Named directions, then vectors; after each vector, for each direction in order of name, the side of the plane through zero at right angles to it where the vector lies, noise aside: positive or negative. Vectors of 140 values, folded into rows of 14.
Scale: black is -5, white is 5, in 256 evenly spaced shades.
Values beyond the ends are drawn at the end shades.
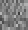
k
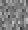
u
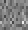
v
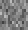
positive, positive, negative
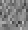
negative, negative, positive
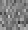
negative, negative, negative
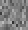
negative, negative, positive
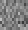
negative, negative, negative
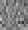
negative, negative, negative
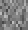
positive, positive, negative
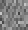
positive, positive, positive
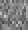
positive, positive, negative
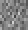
negative, positive, negative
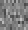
negative, negative, negative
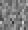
positive, negative, positive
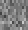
negative, negative, positive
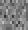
negative, negative, positive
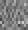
positive, positive, positive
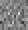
negative, positive, negative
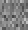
negative, positive, positive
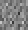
positive, negative, positive
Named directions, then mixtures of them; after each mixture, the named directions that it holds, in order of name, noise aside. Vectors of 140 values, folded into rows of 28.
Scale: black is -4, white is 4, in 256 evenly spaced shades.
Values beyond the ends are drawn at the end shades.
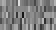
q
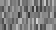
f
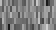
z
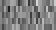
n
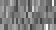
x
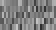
f, q.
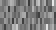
f, n, x.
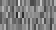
f, q.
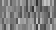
f, n, z.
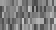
f, q, x.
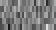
f, q, z.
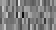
f, q.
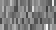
x.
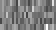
q, x.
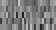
q.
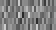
f, q.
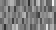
f, n, x.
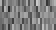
f, n, z.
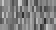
f, n, q.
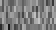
x, z.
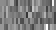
x.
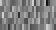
f, z.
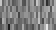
z.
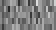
n.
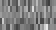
f, x, z.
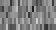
f, x.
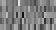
q.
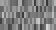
f, q, z.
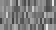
q, x.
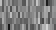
z.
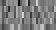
n, q.
